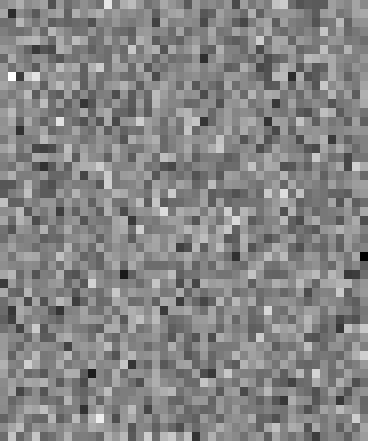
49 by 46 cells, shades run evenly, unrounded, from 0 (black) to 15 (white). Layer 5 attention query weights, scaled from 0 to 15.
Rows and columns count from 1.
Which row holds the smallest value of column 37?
9
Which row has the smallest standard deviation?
30
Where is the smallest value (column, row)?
46, 29
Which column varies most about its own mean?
2
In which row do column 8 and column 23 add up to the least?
28
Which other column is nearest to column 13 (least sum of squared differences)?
10
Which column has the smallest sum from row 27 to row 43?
6
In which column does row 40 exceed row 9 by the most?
37
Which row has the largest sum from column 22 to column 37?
24
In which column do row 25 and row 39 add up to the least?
17
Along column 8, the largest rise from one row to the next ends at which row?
14
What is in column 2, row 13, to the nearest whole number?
11
